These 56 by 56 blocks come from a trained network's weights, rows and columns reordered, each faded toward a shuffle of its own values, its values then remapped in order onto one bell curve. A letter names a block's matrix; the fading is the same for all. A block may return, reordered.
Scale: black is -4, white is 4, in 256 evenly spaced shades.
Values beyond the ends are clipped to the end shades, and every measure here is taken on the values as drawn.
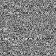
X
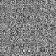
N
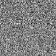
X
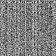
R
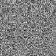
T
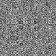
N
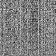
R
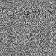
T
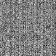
R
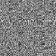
T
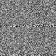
X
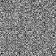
T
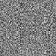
N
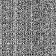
R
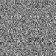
T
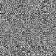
X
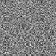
N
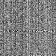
R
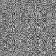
N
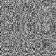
N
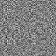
N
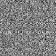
X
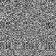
N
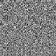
N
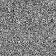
X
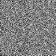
X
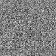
X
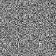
T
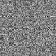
X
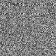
X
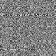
X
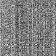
R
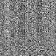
R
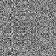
N
